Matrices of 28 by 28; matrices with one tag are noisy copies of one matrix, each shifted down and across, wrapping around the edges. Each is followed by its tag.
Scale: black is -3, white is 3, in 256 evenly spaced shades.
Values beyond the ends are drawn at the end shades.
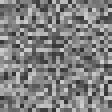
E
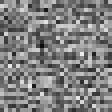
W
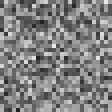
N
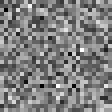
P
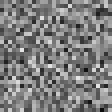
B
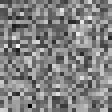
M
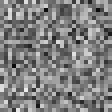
M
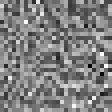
B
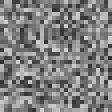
B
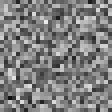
N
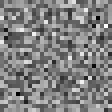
P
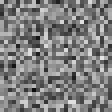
B
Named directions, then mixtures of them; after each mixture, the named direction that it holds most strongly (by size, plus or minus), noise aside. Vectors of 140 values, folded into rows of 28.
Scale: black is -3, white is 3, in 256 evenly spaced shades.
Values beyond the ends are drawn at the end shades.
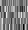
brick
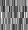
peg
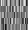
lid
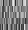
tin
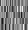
brick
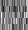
peg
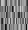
lid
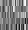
tin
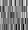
brick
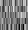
tin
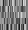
tin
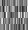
brick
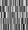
brick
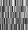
tin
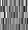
lid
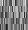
tin
